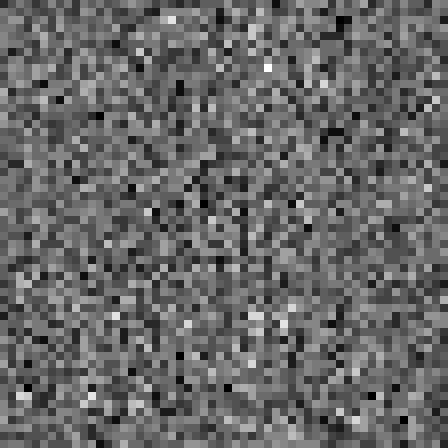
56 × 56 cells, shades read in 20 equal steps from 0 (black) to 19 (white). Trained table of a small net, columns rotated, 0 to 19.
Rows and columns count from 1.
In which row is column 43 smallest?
3
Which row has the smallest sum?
33
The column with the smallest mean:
23
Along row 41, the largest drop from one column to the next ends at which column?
37
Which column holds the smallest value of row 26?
26
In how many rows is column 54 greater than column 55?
24
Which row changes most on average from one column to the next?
34
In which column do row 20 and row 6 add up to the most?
22
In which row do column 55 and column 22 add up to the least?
52
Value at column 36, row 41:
17
